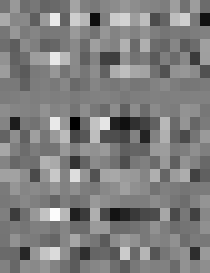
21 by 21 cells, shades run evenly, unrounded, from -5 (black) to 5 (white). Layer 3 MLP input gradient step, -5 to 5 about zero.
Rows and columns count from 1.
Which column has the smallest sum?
20
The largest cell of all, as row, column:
17, 6
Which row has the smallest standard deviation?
8
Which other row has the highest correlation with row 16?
18
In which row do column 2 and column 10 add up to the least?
2
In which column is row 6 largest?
13
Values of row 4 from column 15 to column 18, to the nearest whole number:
2 -1 -1 0
